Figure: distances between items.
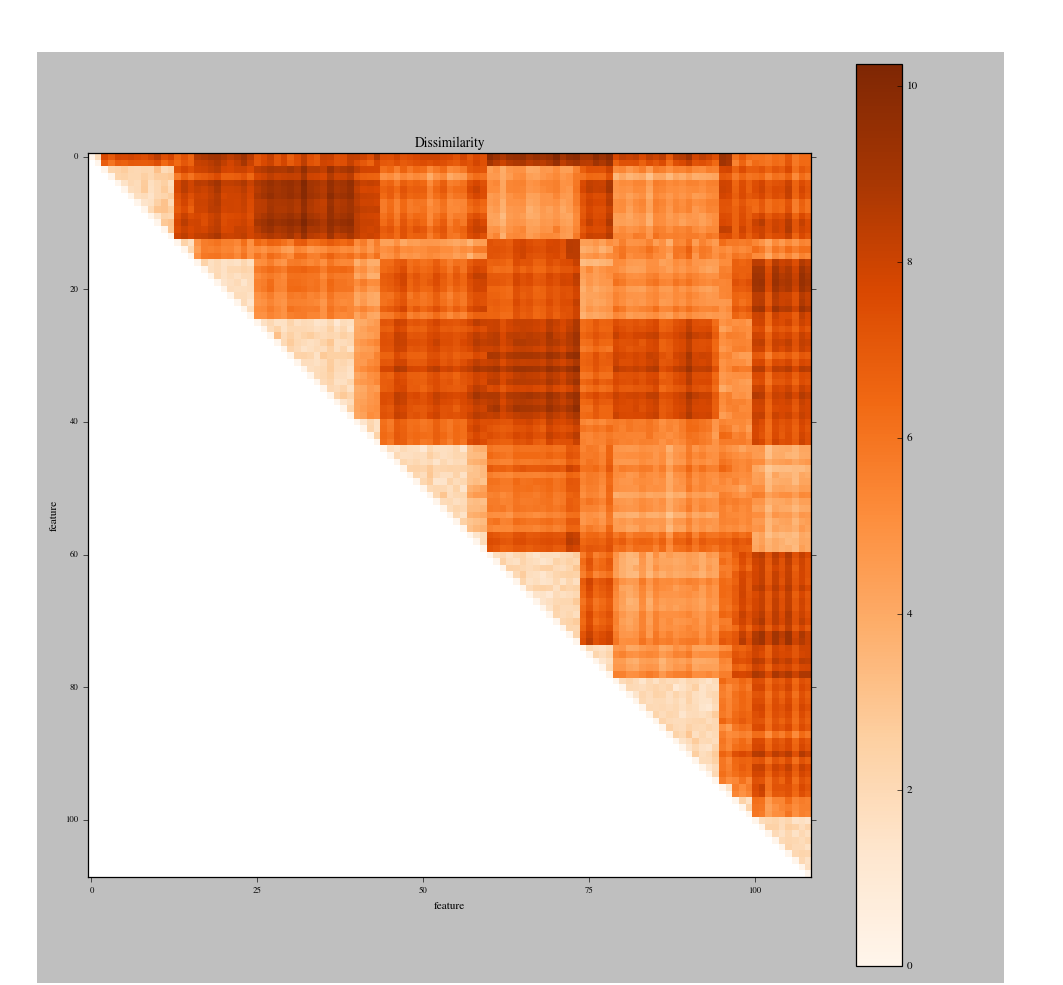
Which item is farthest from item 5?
32
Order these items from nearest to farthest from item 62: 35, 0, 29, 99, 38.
99, 35, 29, 38, 0
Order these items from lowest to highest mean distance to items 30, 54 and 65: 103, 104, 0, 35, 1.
35, 104, 103, 1, 0
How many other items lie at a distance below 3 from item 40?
3
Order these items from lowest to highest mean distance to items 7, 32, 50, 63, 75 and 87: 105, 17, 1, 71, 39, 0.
71, 17, 39, 105, 1, 0
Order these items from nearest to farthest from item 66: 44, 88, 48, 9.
9, 88, 48, 44
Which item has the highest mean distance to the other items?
0
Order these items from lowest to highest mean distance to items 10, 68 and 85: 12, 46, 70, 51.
70, 12, 51, 46
